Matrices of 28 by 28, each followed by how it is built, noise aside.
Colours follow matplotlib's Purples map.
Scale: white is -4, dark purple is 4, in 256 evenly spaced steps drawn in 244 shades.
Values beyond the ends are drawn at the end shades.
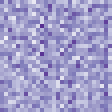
repeating rows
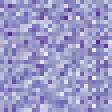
repeating rows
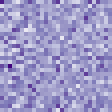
low rank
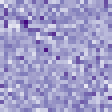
block diagonal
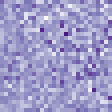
upper triangular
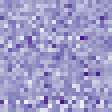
uneven rows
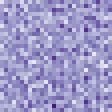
repeating rows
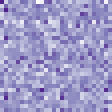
low rank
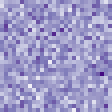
noise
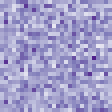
repeating rows
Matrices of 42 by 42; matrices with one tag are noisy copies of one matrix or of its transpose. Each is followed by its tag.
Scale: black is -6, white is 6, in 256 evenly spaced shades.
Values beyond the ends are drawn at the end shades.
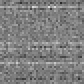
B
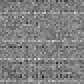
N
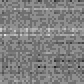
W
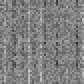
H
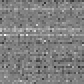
W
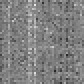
W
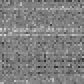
W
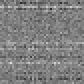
B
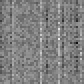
N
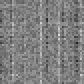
N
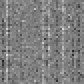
B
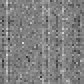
B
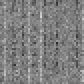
H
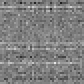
B
